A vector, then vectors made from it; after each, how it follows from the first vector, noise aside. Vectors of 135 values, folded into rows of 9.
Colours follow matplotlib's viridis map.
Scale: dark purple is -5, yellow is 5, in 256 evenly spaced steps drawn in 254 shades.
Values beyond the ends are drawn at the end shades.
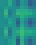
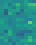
negated, partly zeroed.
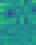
wrapped around, partly zeroed.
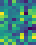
wrapped around, negated, scaled up.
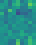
negated, partly zeroed.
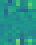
negated, partly zeroed.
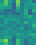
reversed, negated, partly zeroed.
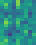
reversed, negated.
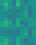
reversed, negated, shrunk.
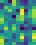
wrapped around, negated, scaled up.
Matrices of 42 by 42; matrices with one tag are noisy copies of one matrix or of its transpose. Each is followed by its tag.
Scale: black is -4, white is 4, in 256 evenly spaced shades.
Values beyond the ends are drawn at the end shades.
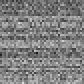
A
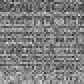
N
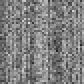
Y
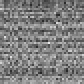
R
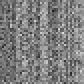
A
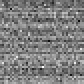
R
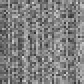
R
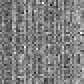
N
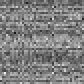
Y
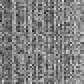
N
